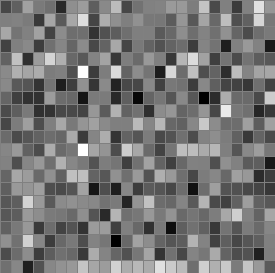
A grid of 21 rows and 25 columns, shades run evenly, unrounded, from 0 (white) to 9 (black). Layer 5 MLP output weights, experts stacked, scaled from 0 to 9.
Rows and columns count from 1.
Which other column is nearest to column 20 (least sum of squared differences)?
12
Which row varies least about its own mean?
3
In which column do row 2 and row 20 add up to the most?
4
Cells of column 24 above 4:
16
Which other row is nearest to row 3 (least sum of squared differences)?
13
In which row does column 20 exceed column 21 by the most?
9
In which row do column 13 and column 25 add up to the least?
10
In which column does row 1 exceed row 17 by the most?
22
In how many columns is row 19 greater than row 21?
20
